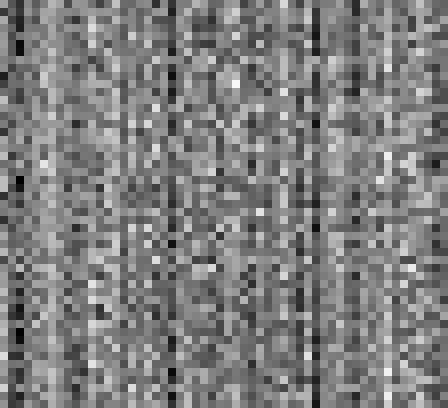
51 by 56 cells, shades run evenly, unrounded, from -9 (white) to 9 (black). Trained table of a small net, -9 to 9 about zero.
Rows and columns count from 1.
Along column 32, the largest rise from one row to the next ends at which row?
34
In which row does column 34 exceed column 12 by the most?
4
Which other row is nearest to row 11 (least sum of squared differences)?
2
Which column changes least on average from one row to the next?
41
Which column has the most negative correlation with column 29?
18
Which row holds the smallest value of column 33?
27
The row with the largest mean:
6
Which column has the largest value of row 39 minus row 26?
54
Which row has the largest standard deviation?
50
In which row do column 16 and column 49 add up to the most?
32
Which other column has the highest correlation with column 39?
23
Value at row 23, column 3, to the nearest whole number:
9
